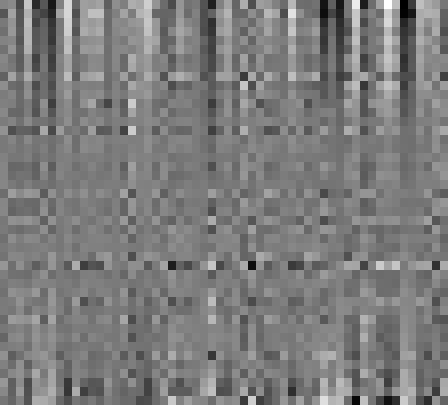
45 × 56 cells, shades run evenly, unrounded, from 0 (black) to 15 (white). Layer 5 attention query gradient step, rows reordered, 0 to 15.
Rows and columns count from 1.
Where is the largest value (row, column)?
1, 49
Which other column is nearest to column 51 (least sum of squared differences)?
43
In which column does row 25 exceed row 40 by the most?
27
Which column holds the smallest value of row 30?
32
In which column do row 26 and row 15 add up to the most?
17
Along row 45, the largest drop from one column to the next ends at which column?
33
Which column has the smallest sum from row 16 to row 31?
46
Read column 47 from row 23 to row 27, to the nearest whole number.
6 6 9 6 8
